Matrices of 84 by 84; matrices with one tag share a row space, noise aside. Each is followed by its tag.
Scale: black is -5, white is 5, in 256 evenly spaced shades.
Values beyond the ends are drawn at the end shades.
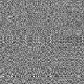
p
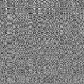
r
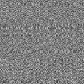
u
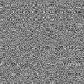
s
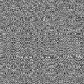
s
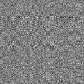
s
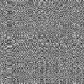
r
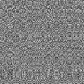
p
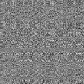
s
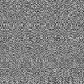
u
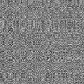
p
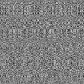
u
